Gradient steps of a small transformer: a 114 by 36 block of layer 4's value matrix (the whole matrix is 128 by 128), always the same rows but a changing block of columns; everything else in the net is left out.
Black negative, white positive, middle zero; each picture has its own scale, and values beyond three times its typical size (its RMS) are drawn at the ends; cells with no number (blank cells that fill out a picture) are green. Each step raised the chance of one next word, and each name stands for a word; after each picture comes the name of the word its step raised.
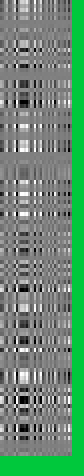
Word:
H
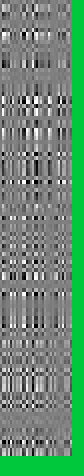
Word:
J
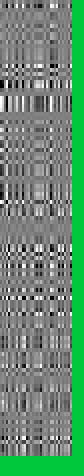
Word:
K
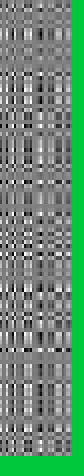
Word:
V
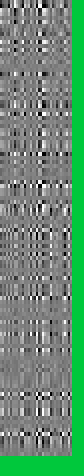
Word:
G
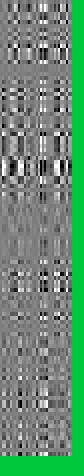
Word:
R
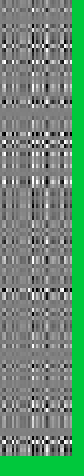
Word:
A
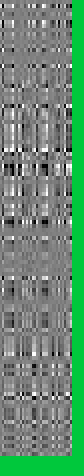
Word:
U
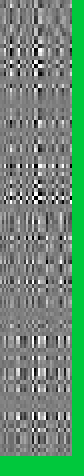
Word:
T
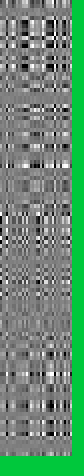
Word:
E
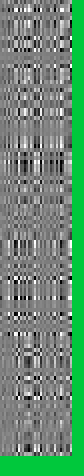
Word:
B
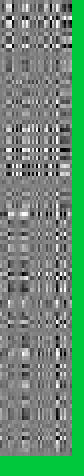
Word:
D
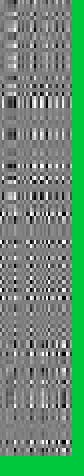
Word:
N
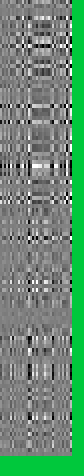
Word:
T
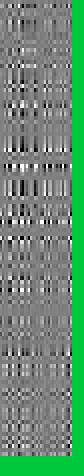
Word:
U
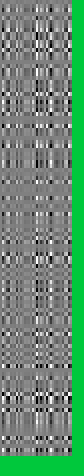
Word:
B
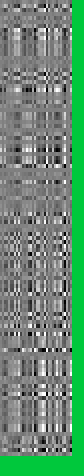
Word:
V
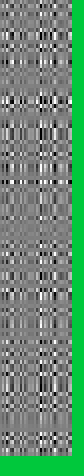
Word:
J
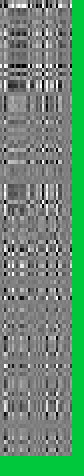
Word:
K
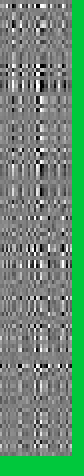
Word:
K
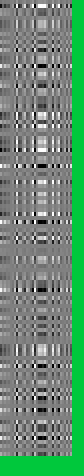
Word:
U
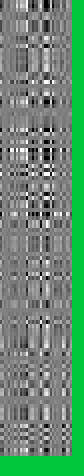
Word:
D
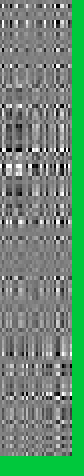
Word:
U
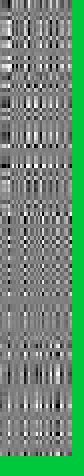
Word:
E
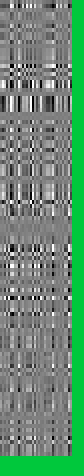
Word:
K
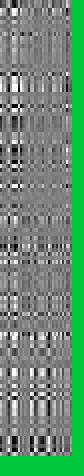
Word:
V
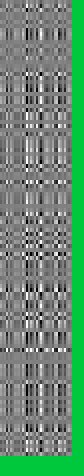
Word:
V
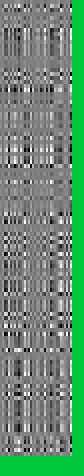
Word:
V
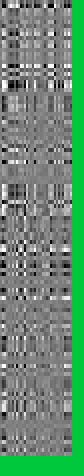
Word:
K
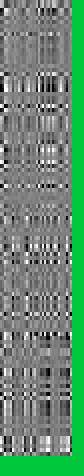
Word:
V
